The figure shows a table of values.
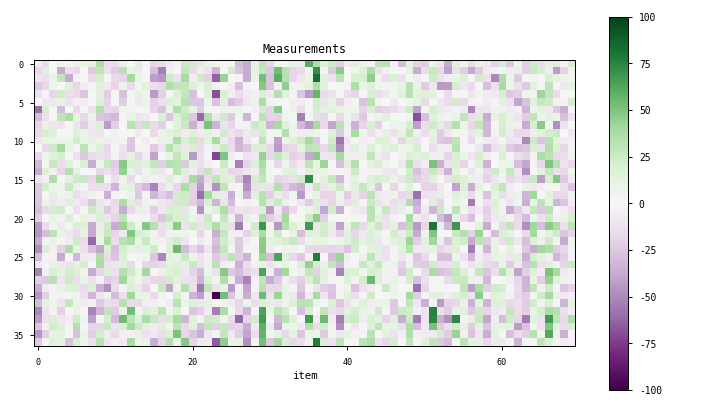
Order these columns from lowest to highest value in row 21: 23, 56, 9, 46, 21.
21, 56, 46, 9, 23
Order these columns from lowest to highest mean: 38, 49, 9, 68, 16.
49, 68, 16, 9, 38
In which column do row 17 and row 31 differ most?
34
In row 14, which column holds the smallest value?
63
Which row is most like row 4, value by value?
12
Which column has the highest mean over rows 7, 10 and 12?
29
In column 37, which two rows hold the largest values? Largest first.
33, 13
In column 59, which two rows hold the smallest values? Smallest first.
2, 22
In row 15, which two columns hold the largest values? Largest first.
35, 67
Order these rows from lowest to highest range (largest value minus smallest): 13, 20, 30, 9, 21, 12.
9, 20, 13, 12, 21, 30
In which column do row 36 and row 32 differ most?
36
